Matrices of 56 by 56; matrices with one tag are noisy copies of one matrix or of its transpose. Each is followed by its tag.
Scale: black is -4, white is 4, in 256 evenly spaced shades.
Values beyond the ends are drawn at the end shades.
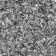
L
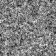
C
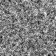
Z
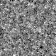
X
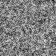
C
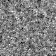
Z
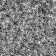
L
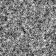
C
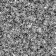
X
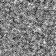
X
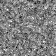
X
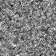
Z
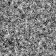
L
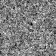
C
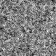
C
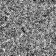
C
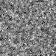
Z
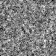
C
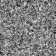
C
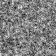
L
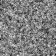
Z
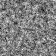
L
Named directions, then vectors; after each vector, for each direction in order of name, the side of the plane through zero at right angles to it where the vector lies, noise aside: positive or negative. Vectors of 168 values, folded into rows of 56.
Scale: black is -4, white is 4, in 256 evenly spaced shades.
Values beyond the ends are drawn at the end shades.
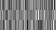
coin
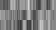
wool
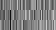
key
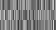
positive, negative, positive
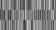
negative, positive, negative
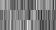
negative, negative, negative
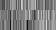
positive, positive, positive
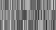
negative, negative, positive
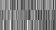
negative, negative, negative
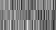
negative, negative, negative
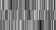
positive, negative, negative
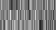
positive, negative, negative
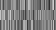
positive, negative, positive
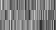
positive, negative, negative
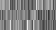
negative, negative, negative
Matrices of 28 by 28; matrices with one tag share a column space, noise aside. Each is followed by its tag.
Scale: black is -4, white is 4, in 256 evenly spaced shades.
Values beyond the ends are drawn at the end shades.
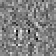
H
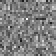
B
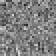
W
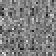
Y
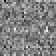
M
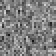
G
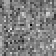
Y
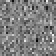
B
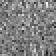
W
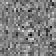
H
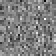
B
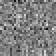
W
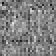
G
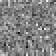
W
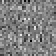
B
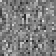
Y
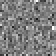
B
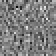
B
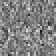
H
